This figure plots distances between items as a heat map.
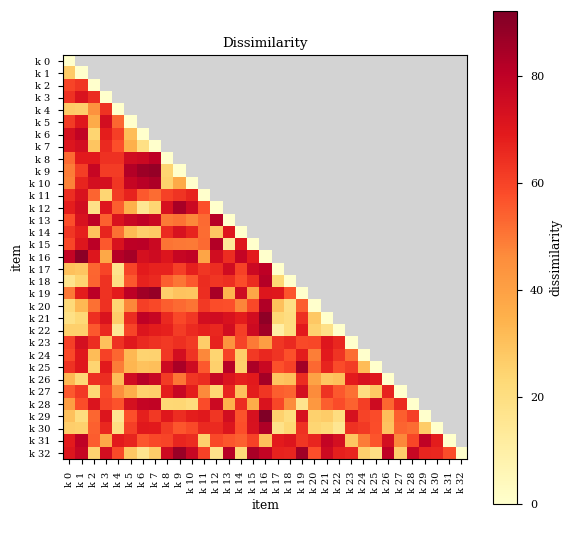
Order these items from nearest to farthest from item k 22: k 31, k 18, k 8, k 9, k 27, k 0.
k 18, k 0, k 27, k 9, k 8, k 31
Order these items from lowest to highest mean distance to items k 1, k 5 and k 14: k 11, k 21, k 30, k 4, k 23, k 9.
k 4, k 30, k 21, k 11, k 23, k 9
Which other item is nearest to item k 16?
k 31
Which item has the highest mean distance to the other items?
k 16
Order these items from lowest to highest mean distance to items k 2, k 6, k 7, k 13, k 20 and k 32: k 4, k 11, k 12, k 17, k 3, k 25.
k 12, k 25, k 4, k 11, k 17, k 3
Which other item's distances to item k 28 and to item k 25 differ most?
k 19
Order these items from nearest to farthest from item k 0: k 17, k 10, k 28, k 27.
k 17, k 28, k 10, k 27
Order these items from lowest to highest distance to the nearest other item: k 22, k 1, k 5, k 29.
k 22, k 29, k 1, k 5
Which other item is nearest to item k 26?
k 1
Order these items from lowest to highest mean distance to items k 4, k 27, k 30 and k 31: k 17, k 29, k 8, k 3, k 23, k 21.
k 17, k 29, k 21, k 23, k 3, k 8
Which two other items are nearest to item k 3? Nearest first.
k 11, k 23
